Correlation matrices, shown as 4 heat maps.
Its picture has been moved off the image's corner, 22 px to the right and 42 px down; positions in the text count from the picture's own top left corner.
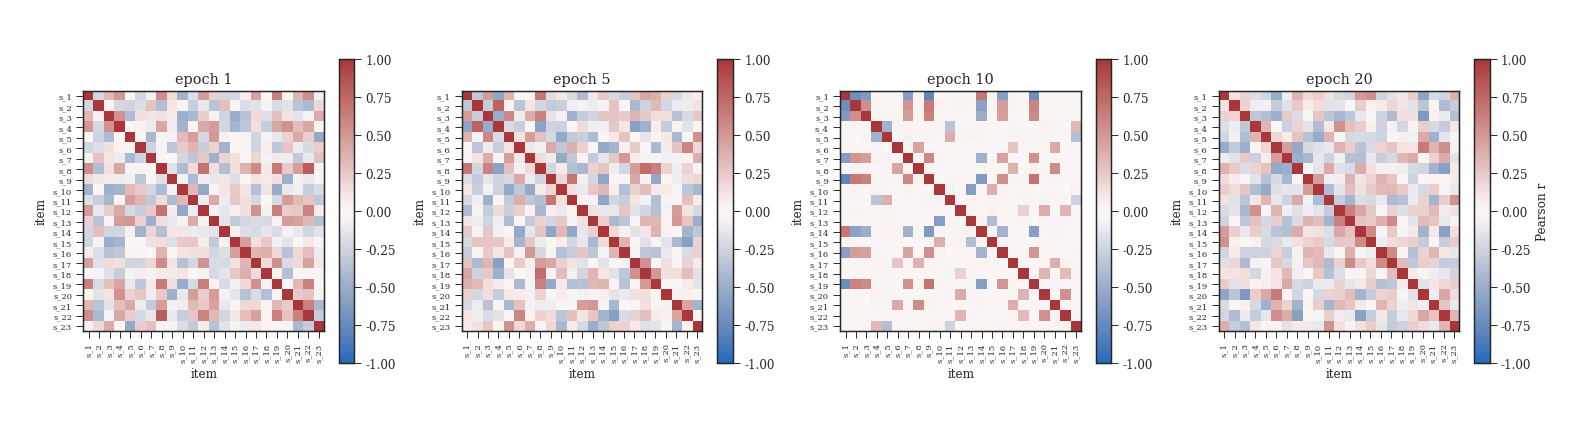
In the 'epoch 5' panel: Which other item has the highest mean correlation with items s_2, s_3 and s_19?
s_8
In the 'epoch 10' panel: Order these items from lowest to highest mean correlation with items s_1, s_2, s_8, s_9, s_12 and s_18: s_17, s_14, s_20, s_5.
s_14, s_5, s_17, s_20
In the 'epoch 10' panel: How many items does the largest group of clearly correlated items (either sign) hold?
8
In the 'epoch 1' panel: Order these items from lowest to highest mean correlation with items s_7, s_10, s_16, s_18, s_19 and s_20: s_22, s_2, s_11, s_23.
s_2, s_23, s_11, s_22
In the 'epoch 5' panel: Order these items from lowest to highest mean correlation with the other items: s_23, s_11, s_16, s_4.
s_4, s_11, s_16, s_23
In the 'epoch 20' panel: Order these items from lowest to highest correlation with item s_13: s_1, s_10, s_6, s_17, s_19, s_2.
s_1, s_19, s_2, s_6, s_10, s_17
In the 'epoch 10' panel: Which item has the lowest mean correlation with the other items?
s_1
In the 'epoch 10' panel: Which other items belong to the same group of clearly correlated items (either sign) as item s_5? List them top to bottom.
s_4, s_11, s_23
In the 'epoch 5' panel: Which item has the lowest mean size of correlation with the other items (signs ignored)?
s_20
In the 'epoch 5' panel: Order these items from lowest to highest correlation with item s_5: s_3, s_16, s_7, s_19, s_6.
s_19, s_6, s_16, s_7, s_3
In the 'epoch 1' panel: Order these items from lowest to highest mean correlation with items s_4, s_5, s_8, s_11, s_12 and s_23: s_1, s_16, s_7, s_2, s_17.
s_2, s_7, s_16, s_17, s_1
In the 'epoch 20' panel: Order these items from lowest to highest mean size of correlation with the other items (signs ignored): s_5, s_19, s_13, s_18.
s_18, s_19, s_5, s_13
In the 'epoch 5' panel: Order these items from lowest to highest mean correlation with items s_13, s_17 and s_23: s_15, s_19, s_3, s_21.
s_15, s_21, s_19, s_3
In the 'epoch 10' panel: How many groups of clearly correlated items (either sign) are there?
5
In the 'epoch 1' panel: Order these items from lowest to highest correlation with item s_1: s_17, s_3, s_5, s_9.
s_5, s_9, s_3, s_17
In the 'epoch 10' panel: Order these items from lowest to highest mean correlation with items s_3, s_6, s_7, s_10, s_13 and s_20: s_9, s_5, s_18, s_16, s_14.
s_14, s_5, s_18, s_16, s_9
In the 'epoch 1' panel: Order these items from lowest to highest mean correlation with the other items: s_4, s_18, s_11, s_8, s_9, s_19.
s_9, s_18, s_11, s_4, s_19, s_8
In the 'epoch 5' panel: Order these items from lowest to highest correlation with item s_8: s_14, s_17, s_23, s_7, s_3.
s_23, s_7, s_14, s_17, s_3
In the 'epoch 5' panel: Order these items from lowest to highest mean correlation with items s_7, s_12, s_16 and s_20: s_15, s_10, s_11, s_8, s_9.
s_10, s_11, s_8, s_9, s_15
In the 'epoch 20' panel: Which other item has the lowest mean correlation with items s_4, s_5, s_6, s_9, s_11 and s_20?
s_3
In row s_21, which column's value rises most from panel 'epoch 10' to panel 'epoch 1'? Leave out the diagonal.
s_22
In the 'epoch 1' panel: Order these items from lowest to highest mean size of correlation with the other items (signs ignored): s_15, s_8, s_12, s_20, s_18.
s_18, s_15, s_20, s_12, s_8
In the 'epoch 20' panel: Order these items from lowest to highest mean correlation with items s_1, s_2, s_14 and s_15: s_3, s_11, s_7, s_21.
s_7, s_11, s_21, s_3
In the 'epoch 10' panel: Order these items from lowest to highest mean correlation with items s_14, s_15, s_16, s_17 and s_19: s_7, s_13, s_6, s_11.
s_13, s_11, s_6, s_7
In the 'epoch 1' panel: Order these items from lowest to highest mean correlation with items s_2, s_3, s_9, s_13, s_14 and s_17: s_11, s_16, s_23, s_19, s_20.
s_11, s_16, s_20, s_23, s_19
